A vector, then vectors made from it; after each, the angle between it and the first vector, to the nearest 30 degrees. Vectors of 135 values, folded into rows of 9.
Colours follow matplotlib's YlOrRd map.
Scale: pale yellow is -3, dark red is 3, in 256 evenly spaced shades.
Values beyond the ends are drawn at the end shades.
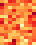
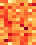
120 degrees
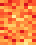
60 degrees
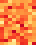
150 degrees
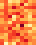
120 degrees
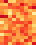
120 degrees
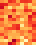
30 degrees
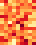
150 degrees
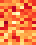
90 degrees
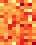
120 degrees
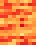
120 degrees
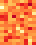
120 degrees
